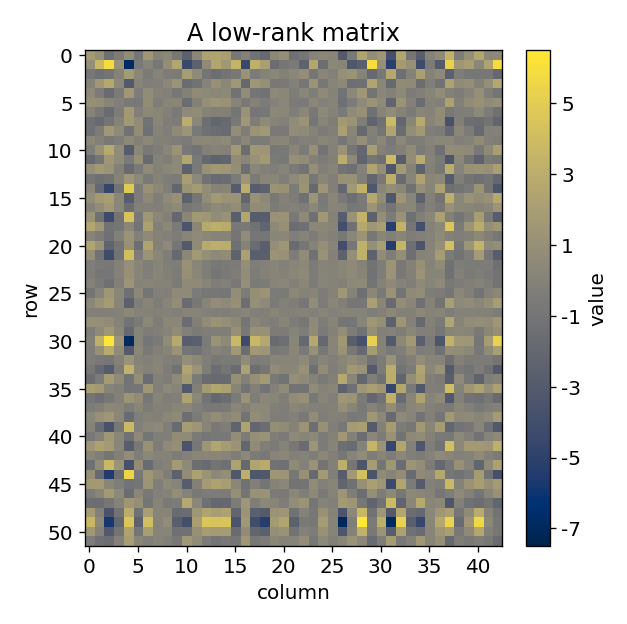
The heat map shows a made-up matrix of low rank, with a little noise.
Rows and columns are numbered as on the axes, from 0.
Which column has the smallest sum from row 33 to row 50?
2
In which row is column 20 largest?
49
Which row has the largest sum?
1
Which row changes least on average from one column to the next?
27
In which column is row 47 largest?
31
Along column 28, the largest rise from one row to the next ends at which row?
44
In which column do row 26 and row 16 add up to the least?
4
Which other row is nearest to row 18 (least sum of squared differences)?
20
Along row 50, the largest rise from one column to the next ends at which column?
32
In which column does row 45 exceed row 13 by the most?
37
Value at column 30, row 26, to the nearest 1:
0
